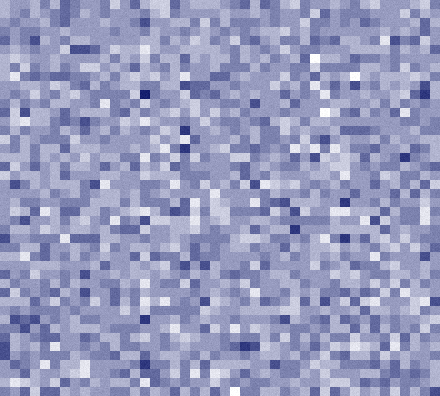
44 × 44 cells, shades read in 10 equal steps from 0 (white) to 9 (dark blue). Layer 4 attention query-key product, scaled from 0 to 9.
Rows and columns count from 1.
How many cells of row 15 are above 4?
16
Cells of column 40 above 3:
30
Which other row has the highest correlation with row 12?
26
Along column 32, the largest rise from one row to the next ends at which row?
18
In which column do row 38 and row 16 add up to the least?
19
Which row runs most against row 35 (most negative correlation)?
25
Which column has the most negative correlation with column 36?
32
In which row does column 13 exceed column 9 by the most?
42
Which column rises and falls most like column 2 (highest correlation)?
15
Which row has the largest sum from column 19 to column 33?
39
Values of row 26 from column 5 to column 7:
2 3 4
